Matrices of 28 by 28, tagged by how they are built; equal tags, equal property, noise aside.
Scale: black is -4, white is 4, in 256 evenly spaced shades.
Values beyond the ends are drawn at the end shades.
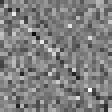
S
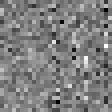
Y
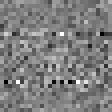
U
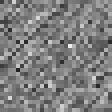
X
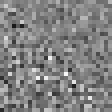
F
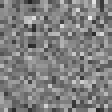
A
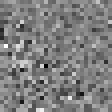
F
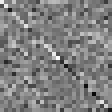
S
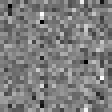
Y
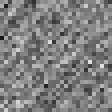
X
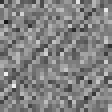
X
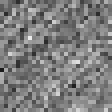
X
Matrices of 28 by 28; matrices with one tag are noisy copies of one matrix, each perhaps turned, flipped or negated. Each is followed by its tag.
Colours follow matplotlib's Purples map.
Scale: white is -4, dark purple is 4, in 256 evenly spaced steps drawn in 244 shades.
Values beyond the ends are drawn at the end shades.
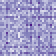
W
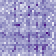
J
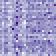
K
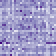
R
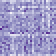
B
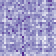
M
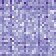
R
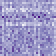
K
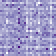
W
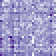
M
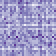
W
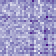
K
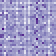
W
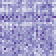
K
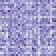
W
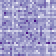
R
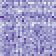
K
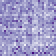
J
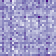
R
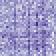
J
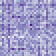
W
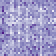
J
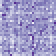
M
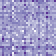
R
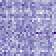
M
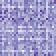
W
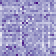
B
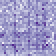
J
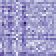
K
